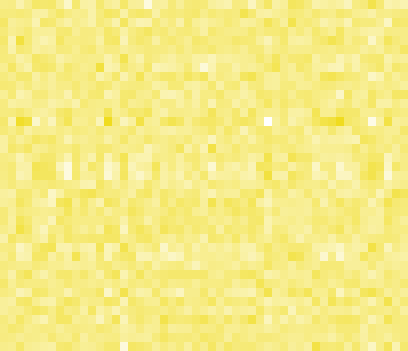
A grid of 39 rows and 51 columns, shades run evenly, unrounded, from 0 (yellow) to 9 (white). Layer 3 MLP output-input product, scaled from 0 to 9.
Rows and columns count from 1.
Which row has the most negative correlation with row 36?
28
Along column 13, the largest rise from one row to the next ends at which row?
9
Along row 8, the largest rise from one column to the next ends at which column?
14
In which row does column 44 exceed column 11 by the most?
22
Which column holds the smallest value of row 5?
3
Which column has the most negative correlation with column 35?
26
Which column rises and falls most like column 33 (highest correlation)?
12
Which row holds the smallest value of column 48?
19
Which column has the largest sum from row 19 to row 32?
43
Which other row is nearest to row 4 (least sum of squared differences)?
6
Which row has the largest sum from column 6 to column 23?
20
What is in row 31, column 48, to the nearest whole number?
5
